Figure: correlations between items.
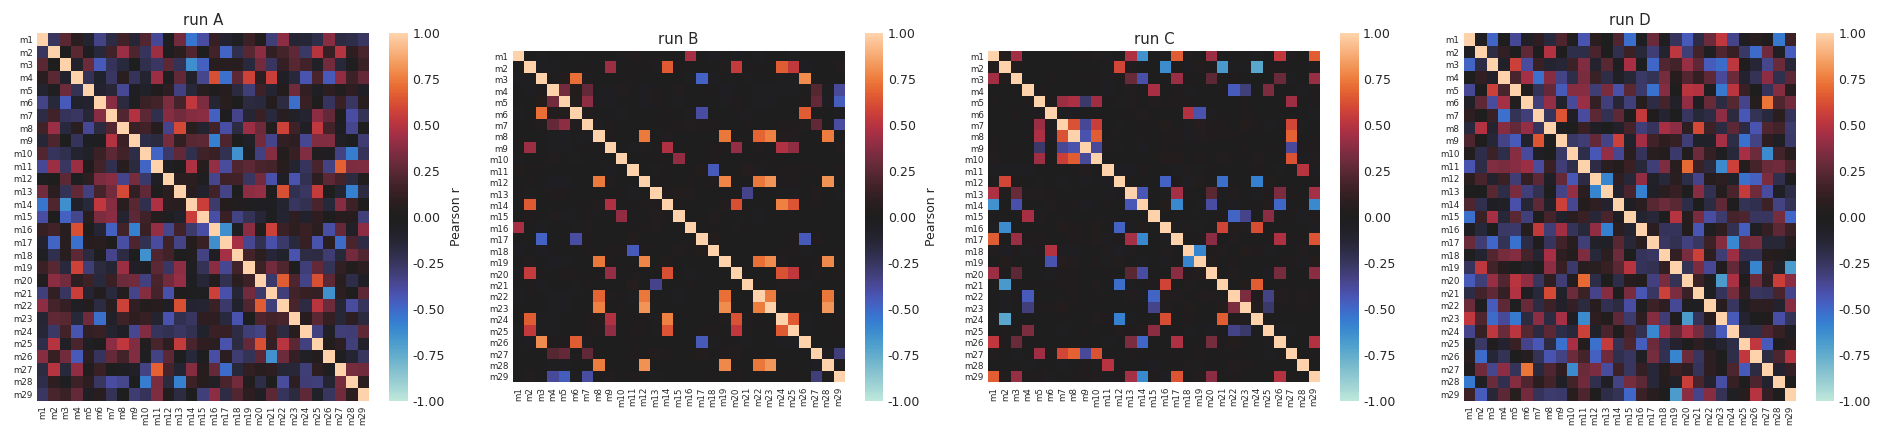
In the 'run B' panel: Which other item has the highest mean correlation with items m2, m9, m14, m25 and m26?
m24
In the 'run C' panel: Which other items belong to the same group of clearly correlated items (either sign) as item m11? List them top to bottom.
m28
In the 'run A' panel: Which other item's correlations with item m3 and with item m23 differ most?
m12
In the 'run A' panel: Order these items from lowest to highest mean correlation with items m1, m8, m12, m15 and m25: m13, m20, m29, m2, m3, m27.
m29, m3, m27, m2, m20, m13
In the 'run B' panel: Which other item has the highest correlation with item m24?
m14
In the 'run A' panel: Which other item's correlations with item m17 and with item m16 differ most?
m4
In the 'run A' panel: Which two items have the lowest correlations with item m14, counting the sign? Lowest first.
m3, m1
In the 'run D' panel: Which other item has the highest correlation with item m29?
m26
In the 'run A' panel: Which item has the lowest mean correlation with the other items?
m17
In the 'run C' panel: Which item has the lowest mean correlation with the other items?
m14
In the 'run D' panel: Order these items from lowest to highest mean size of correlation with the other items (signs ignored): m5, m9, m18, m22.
m22, m18, m9, m5
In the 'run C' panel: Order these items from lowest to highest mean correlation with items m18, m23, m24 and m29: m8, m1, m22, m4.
m4, m8, m22, m1
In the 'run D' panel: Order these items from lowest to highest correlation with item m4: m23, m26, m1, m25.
m23, m26, m25, m1
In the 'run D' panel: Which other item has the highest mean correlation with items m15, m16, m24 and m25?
m3
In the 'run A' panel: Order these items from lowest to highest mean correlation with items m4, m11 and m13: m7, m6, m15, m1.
m15, m7, m1, m6
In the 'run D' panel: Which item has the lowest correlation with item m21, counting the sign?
m16
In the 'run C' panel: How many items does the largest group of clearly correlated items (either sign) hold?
8
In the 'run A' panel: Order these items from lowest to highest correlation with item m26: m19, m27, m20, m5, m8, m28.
m19, m28, m27, m5, m8, m20
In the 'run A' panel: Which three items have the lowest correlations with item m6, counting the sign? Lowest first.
m23, m3, m1
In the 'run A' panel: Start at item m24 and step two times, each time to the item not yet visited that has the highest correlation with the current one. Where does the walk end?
m21
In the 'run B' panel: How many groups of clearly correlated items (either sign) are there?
8
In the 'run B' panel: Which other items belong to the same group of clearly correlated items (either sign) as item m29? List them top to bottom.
m4, m5, m7, m27
